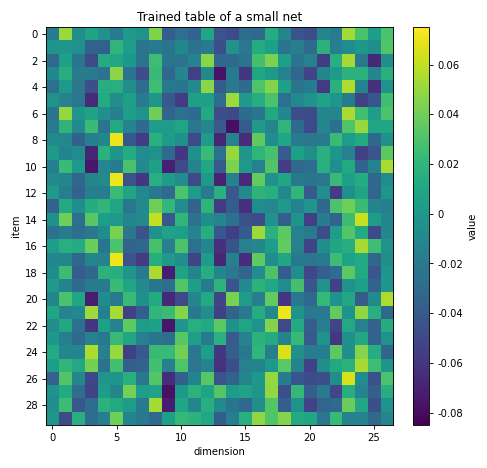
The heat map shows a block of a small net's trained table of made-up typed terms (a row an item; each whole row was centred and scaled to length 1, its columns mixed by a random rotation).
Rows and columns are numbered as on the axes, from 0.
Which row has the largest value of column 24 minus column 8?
7
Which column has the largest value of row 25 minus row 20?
3
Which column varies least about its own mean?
0
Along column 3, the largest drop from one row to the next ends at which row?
22
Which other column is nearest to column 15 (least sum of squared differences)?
11
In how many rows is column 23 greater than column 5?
14
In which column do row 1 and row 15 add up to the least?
13
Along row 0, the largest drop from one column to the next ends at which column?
9
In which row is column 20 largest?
29
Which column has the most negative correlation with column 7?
5
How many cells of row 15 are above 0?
10
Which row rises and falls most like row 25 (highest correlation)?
16
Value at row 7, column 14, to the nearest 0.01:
-0.08
